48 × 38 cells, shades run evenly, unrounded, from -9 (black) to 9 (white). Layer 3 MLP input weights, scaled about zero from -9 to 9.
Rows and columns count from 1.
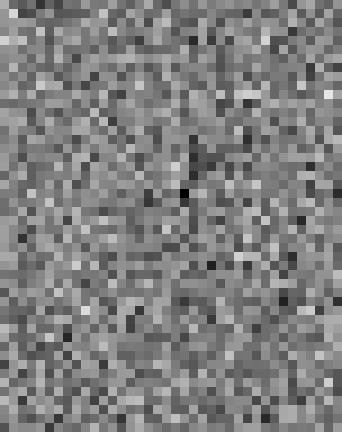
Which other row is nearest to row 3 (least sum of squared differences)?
8
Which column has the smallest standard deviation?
2
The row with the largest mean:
11
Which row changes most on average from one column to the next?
44
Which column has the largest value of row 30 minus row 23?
21
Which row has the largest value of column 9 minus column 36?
30
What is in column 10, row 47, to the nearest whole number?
-2
